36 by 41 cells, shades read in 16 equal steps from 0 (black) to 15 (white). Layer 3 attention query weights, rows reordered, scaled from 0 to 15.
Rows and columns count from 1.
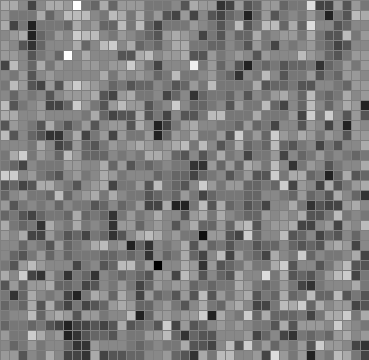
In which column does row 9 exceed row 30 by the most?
9
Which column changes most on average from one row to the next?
23
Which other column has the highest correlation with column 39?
19
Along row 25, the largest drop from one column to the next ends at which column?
15
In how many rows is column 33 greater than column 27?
11
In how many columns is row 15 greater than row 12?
18
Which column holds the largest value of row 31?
34
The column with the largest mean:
14
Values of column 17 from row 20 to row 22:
5 4 8
